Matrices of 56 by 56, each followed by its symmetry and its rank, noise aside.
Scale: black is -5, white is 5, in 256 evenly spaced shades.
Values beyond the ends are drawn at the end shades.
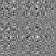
no symmetry, rank three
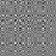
no symmetry, rank two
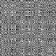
symmetric, rank four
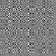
no symmetry, rank two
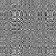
no symmetry, rank two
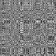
no symmetry, rank four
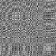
symmetric, rank three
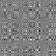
antisymmetric, rank two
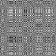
no symmetry, rank two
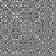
symmetric, rank three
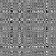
no symmetry, rank two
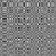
no symmetry, rank two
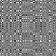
no symmetry, rank two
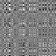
no symmetry, rank two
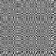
antisymmetric, rank two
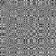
symmetric, rank two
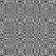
no symmetry, rank two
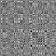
symmetric, rank four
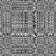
antisymmetric, rank two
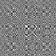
symmetric, rank three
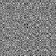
no symmetry, rank four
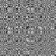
symmetric, rank three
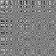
symmetric, rank two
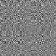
antisymmetric, rank four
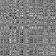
no symmetry, rank three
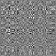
no symmetry, rank three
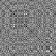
symmetric, rank four
